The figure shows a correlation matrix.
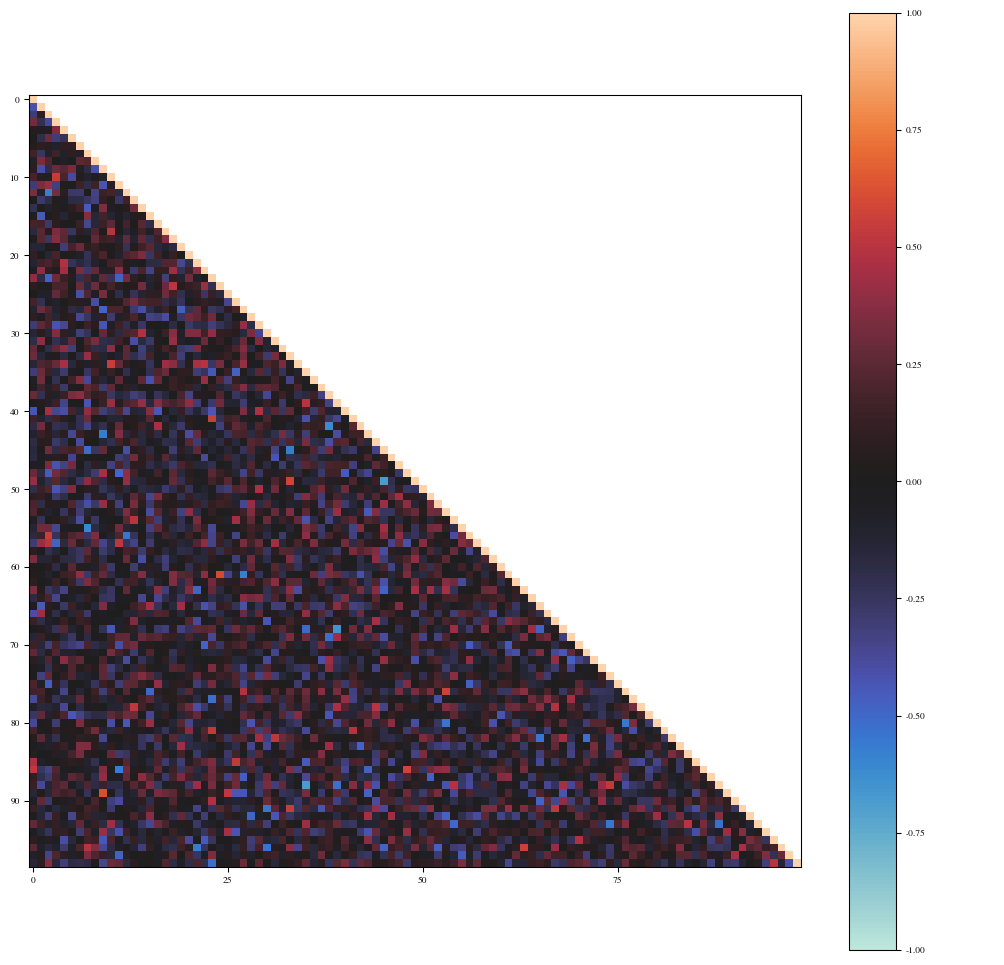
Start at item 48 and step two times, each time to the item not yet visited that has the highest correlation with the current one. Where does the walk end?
0
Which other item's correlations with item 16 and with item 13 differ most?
54
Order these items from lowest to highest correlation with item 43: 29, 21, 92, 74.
74, 29, 21, 92
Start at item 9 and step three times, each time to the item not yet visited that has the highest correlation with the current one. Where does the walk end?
94
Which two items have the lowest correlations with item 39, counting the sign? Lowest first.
68, 88
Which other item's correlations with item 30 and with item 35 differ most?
88
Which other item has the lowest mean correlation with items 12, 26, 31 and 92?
56
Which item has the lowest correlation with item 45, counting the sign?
49
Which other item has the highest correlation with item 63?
96
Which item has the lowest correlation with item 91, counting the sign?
30
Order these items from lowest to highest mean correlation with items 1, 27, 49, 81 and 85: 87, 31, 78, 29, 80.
80, 78, 87, 29, 31
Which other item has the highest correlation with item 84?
93
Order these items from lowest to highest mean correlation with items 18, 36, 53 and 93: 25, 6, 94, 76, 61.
25, 94, 6, 61, 76
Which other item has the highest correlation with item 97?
90
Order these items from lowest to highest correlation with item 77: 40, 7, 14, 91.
7, 14, 91, 40
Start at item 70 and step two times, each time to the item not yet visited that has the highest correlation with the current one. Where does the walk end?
98
